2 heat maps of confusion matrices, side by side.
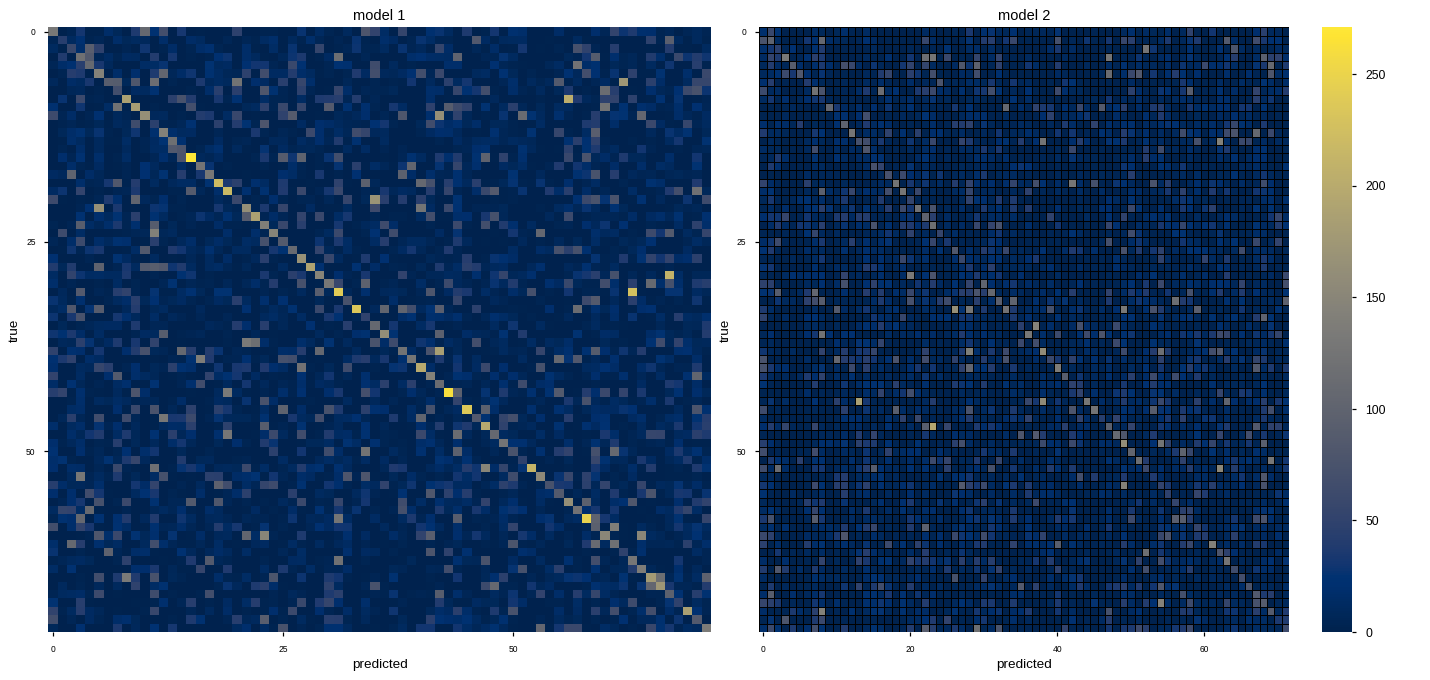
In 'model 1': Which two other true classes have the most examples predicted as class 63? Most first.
31, 56
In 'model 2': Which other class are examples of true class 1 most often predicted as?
8
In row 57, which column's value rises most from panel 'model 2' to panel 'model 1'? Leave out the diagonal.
4
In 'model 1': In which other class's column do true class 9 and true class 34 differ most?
60
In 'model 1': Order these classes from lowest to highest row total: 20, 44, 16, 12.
44, 16, 12, 20
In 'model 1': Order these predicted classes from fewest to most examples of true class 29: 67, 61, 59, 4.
4, 59, 61, 67
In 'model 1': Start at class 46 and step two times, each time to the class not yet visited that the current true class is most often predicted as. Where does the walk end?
59
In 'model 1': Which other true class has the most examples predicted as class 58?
56
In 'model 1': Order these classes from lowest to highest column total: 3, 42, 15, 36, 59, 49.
36, 49, 15, 42, 3, 59
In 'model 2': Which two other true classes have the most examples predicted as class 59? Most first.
33, 13
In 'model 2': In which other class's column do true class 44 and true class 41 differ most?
13
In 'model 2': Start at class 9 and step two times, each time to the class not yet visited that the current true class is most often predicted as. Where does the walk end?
26
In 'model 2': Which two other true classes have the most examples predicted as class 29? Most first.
71, 4
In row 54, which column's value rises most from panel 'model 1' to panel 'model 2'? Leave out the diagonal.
49
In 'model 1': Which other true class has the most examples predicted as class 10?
0
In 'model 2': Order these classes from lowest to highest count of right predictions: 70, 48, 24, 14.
70, 24, 14, 48
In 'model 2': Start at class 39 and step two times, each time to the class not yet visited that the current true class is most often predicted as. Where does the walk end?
14
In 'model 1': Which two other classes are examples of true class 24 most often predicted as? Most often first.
11, 53
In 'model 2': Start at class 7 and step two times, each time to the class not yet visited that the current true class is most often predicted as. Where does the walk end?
15
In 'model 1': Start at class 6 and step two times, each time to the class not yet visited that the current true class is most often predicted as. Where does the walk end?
41
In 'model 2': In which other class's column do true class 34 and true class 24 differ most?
68
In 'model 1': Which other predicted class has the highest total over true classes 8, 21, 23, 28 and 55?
5
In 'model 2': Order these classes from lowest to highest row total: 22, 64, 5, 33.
64, 22, 5, 33
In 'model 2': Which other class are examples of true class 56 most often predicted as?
37
